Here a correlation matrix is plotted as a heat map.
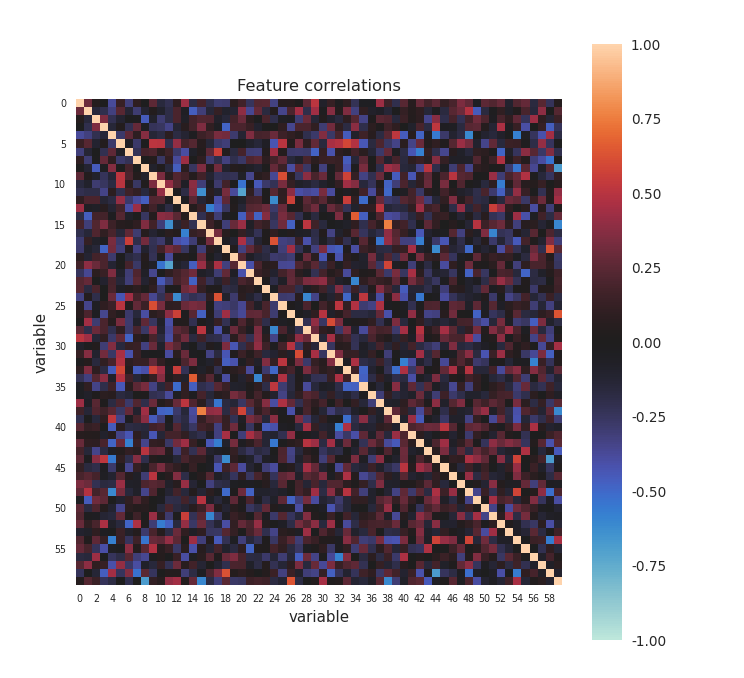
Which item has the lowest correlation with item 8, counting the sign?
59
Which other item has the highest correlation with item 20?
38
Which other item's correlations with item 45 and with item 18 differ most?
58
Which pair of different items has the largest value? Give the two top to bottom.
15, 38
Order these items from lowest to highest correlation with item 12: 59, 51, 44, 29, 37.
44, 51, 29, 37, 59
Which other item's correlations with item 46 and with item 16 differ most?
9
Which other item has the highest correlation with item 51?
13
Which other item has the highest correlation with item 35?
24
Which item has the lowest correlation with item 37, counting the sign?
17
